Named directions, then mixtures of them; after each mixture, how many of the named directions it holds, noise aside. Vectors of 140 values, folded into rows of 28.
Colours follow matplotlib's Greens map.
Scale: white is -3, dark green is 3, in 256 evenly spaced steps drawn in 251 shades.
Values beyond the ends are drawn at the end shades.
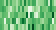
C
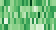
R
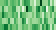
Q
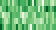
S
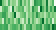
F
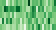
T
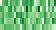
two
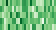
four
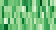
two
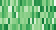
two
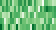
two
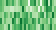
three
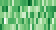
four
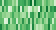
four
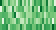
one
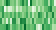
three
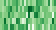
one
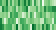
three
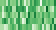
two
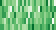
two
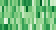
three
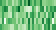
four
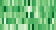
two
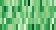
four
